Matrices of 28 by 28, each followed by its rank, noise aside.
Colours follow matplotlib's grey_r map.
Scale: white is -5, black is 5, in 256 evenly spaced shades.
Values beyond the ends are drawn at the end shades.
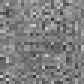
five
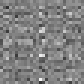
three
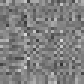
five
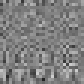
three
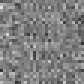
five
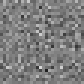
five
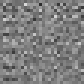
four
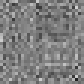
five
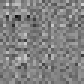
four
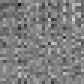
three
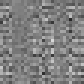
three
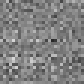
three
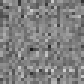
six
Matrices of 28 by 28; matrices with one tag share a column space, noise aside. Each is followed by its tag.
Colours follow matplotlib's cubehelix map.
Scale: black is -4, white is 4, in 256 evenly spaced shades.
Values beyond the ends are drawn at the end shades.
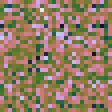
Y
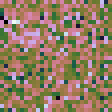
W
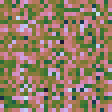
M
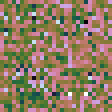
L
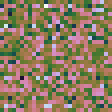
Y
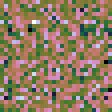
M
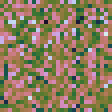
W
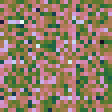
M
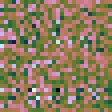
M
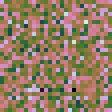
M
